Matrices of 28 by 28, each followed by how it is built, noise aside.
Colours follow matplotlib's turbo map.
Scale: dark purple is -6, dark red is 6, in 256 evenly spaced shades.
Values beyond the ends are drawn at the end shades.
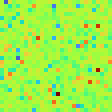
sparse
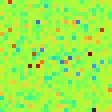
sparse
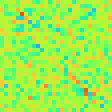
banded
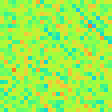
Toeplitz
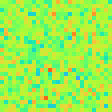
noise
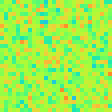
noise
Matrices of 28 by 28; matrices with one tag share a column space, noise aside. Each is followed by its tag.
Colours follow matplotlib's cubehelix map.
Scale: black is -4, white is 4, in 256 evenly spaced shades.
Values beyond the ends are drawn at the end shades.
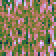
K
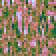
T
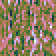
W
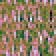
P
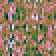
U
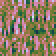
T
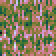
W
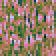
W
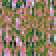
K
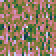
U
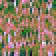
K
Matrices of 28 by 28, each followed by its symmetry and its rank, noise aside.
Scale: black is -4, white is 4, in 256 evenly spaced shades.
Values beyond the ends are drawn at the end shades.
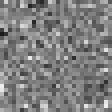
no symmetry, rank eight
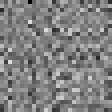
no symmetry, rank six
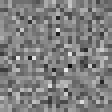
antisymmetric, rank eight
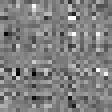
antisymmetric, rank four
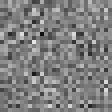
antisymmetric, rank four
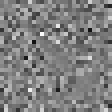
antisymmetric, rank eight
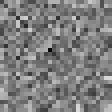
symmetric, rank six
